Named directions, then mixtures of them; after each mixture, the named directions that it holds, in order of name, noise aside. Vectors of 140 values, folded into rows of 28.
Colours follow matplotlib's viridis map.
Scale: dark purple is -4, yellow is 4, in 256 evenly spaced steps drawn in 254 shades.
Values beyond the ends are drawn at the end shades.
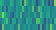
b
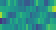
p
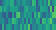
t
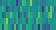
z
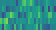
p, z.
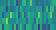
z.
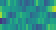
p.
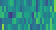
b, p, t.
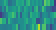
b, p, z.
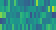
p, t.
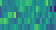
p, t.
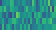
t.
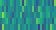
b.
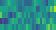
p, t.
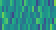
b.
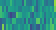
b, p, t.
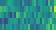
p, t.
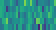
b, z.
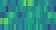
p, z.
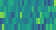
b, p.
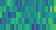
p, t, z.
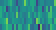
b, t, z.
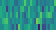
b, z.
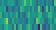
b, z.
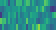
p, z.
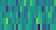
b, z.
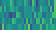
b, t.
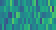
t.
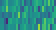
b, t, z.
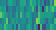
b, p, z.
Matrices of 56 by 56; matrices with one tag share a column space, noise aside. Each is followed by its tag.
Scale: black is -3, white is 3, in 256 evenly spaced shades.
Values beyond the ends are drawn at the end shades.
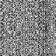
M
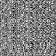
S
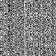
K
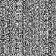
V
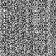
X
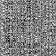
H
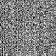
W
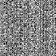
V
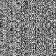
V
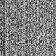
W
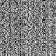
W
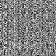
S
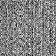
V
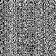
X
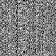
X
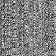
K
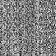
W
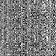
K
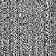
W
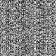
X
